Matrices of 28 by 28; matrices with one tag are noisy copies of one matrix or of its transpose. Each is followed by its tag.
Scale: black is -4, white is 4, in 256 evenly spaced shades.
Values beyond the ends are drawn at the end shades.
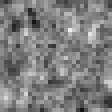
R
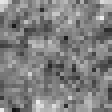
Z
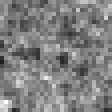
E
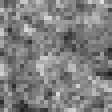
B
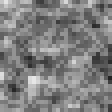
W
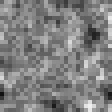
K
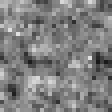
W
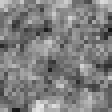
Z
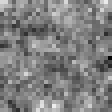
Z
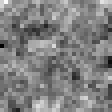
Z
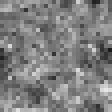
K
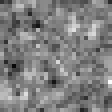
R
